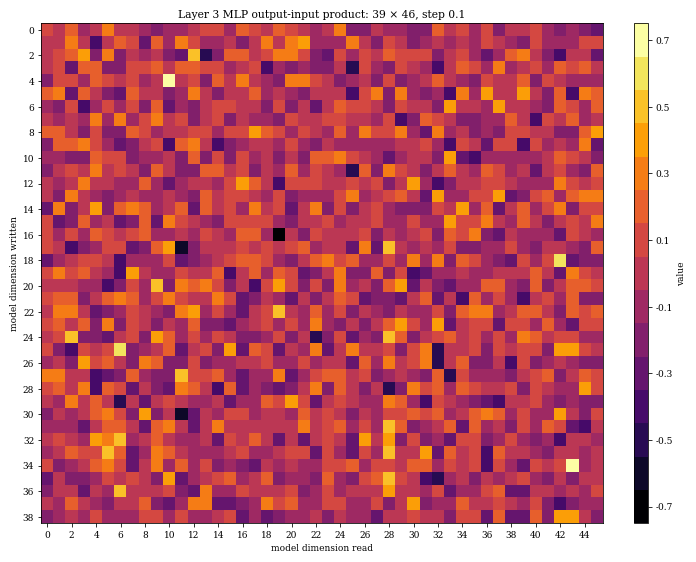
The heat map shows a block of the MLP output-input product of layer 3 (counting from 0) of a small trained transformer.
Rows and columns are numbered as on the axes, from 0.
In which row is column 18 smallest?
3
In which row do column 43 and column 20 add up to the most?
34
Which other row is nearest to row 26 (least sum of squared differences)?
33
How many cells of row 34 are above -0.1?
28
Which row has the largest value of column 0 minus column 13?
2
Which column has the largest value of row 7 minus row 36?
38
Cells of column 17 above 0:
12
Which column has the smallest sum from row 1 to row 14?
35
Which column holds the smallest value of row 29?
6
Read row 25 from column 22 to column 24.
0.3 -0.3 0
